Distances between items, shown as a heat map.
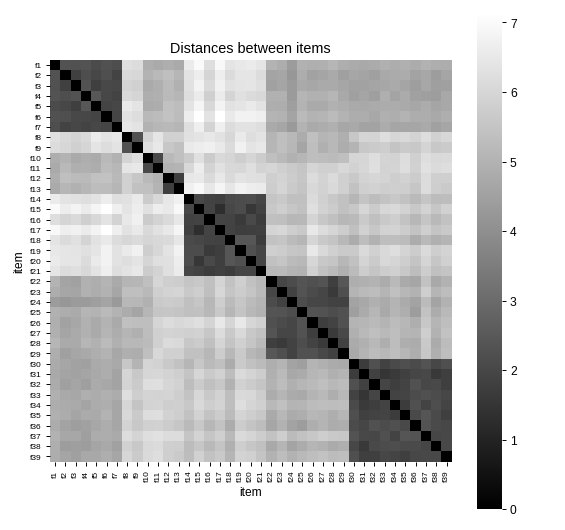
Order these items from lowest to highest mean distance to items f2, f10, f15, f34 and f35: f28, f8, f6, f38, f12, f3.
f38, f3, f6, f28, f12, f8
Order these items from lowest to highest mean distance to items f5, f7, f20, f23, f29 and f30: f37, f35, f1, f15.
f1, f35, f37, f15
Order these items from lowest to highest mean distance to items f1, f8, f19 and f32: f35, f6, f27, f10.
f35, f6, f27, f10
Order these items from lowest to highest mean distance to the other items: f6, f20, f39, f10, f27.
f39, f27, f6, f20, f10
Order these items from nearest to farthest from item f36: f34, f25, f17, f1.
f34, f25, f1, f17
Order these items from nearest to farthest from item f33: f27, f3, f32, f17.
f32, f3, f27, f17
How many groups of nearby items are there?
7
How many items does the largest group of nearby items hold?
10
